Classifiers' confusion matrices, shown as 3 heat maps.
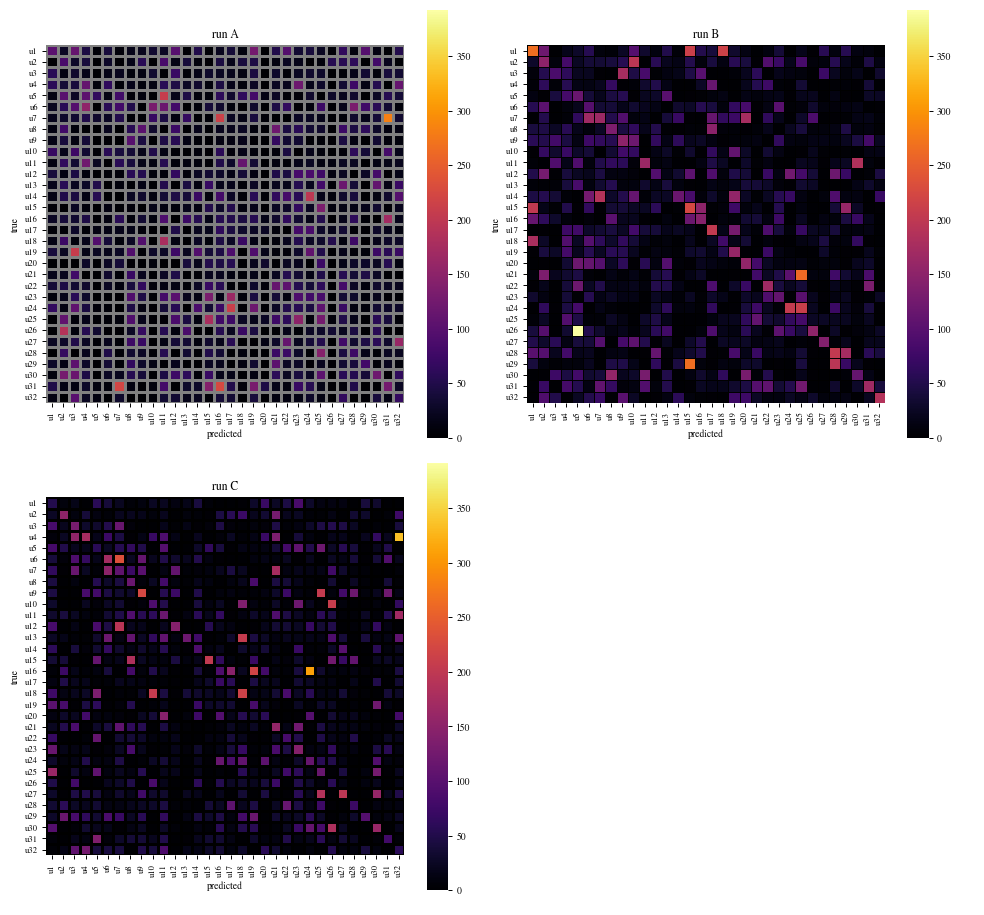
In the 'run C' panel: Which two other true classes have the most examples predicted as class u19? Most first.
u16, u29
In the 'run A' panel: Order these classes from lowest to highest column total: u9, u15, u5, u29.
u5, u29, u9, u15
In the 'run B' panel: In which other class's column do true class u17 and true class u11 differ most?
u30
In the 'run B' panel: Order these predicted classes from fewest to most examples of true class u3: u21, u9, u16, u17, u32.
u17, u32, u21, u16, u9
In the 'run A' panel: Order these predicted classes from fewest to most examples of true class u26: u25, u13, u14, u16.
u14, u25, u16, u13
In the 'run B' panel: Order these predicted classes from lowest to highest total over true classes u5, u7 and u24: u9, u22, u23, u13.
u23, u22, u9, u13
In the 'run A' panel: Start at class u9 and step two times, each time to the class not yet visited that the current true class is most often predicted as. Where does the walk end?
u21
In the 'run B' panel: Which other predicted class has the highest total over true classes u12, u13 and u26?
u5
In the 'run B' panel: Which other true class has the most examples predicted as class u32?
u14
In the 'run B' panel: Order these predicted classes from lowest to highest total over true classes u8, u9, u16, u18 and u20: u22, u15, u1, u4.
u22, u15, u4, u1
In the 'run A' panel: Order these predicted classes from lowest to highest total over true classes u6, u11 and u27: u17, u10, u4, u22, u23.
u23, u17, u10, u22, u4
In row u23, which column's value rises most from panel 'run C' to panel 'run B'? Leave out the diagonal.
u25
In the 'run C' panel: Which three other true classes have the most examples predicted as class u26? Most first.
u10, u30, u15
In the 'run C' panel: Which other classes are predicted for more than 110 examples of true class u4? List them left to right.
u3, u21, u32
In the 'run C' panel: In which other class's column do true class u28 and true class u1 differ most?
u17
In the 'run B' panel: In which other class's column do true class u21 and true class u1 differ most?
u25
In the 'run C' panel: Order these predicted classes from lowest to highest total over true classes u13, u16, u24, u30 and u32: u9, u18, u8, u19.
u9, u8, u19, u18
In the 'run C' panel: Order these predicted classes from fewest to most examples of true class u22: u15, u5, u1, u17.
u15, u17, u1, u5
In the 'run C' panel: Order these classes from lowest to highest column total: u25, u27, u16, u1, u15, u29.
u29, u15, u27, u16, u25, u1
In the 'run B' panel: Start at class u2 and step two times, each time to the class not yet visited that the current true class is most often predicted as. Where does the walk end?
u19
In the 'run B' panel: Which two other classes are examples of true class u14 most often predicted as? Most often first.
u7, u19
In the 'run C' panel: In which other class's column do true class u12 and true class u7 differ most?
u21
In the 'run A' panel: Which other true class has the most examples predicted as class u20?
u31
